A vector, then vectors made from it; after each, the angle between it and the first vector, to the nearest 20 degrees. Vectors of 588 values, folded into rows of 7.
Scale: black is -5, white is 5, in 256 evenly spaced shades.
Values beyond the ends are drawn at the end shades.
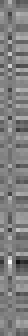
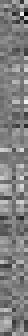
100 degrees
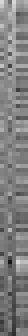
140 degrees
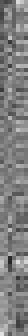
140 degrees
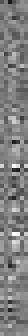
120 degrees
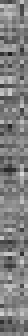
100 degrees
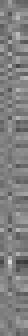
20 degrees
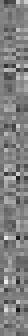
80 degrees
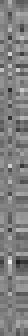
20 degrees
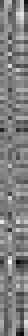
40 degrees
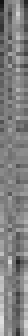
60 degrees
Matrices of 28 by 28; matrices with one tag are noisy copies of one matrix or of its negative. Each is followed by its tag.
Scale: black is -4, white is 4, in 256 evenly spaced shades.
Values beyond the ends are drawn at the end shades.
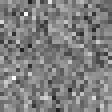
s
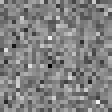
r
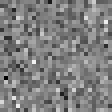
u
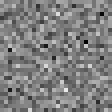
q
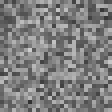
r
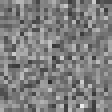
u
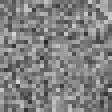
s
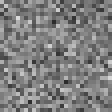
r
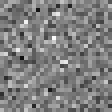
q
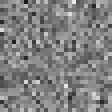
u
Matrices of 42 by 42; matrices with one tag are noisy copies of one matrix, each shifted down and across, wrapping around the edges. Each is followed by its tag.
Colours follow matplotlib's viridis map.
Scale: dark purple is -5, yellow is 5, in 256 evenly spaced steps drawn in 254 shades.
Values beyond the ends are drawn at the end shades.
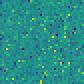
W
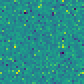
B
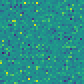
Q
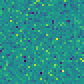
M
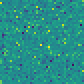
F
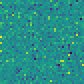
Q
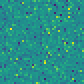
W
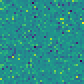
Q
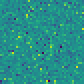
W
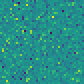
W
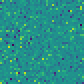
W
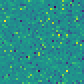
W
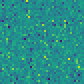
F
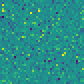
B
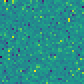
W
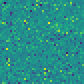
F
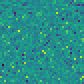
M
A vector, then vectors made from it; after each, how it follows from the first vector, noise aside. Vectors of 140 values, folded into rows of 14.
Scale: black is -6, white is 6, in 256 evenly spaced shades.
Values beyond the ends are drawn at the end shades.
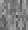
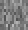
wrapped around.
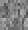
wrapped around.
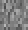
wrapped around.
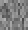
wrapped around.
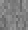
shrunk.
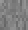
shrunk.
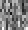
reversed, scaled up.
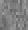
shrunk.
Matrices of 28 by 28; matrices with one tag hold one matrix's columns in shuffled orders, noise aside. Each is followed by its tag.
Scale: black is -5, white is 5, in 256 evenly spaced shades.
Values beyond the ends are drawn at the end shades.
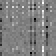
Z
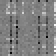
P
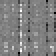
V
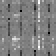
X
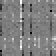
X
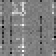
P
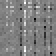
Z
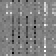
P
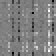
V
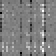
V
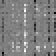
V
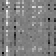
Z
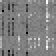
X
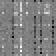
P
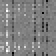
V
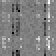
X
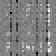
V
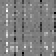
V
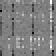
X
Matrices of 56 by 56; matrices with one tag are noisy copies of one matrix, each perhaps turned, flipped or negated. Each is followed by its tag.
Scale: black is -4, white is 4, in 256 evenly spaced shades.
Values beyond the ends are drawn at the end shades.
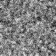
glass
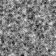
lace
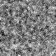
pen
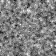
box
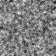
box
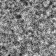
glass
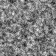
lace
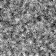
glass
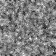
box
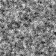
lace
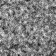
pen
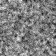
glass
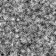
box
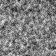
pen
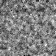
pen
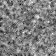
glass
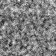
pen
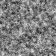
lace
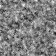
lace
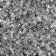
glass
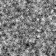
box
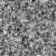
lace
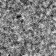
glass
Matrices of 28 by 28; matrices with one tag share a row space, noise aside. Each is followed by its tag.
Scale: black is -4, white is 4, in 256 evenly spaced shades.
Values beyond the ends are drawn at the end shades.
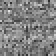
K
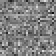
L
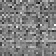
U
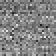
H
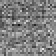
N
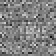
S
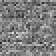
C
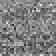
C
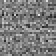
U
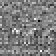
K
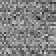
U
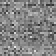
C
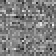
N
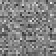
S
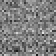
S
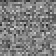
C
